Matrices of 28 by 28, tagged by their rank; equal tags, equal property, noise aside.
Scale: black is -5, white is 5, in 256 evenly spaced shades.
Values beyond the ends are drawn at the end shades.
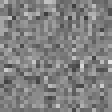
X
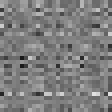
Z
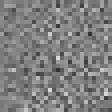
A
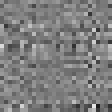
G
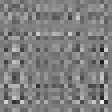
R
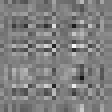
R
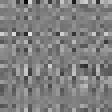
R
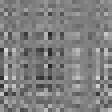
R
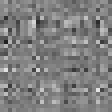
Z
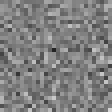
X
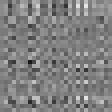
R
